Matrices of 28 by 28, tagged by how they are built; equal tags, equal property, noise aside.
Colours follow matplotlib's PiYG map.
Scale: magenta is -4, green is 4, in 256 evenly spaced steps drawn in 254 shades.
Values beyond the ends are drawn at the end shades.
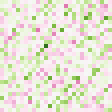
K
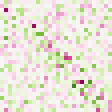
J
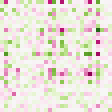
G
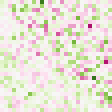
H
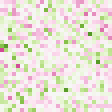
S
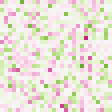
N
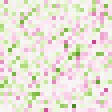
K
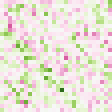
S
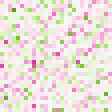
K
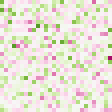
N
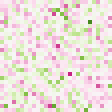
S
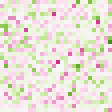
N
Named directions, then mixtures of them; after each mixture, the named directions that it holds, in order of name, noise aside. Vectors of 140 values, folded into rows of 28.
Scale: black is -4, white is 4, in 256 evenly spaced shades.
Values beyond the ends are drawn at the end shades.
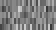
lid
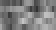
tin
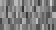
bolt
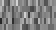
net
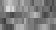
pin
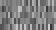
lid.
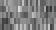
lid, pin.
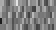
bolt, net.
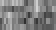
net, tin.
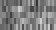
lid, tin.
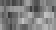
tin.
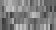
lid, pin.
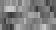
pin, tin.
